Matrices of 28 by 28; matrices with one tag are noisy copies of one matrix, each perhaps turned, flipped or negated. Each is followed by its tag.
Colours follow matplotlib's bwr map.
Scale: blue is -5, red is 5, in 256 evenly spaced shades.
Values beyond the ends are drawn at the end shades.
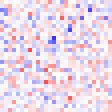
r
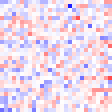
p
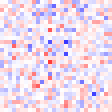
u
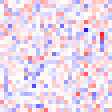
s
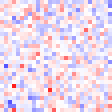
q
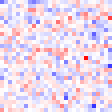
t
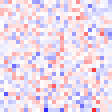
t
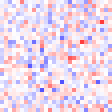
r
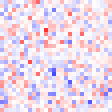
r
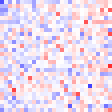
p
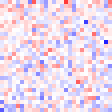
p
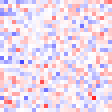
q
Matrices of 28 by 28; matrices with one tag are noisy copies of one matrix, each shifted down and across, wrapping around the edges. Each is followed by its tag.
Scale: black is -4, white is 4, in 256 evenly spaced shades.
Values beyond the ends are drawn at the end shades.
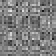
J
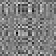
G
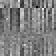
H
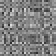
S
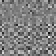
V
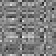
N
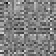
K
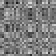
J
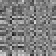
N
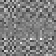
V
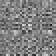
K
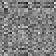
K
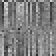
H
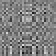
G
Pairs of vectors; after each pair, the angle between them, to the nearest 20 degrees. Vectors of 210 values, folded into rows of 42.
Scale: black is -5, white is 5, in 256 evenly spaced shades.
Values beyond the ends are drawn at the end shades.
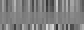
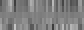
120 degrees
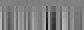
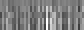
140 degrees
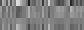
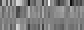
20 degrees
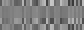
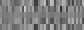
40 degrees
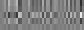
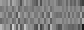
60 degrees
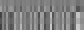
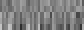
140 degrees
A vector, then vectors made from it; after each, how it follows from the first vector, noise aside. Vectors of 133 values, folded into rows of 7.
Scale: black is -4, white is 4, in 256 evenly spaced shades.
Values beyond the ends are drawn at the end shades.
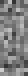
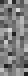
copied.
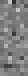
partly zeroed.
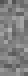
shrunk.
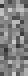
reversed, negated.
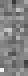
partly zeroed.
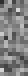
copied.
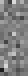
negated, partly zeroed.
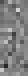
partly zeroed.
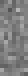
shrunk.
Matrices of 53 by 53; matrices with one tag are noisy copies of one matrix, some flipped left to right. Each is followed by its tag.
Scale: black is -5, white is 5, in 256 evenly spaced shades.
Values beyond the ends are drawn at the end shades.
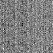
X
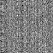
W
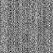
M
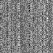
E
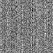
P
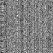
W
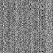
M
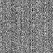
P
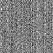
P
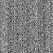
M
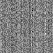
P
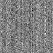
P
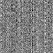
P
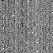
X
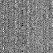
X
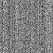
M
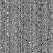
P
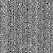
M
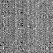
X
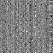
W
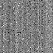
M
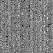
E
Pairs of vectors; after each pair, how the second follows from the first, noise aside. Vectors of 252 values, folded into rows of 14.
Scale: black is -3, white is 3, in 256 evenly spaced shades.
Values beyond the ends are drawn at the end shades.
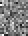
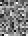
negated.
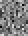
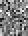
wrapped around, negated.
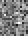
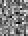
negated.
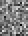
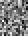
wrapped around, negated.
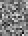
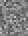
reversed, shrunk.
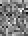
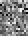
copied.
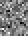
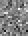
reversed, negated, partly zeroed.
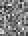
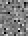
reversed, negated, partly zeroed.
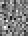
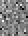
reversed, negated, partly zeroed.
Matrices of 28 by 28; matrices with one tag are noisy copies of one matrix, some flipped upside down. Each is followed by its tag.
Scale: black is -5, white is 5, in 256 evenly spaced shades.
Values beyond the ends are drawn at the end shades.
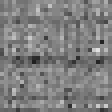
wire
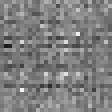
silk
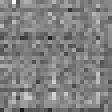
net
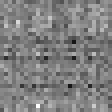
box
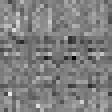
box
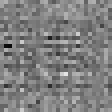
silk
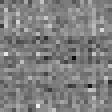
box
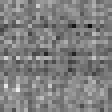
box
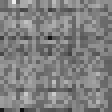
net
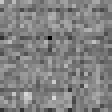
net
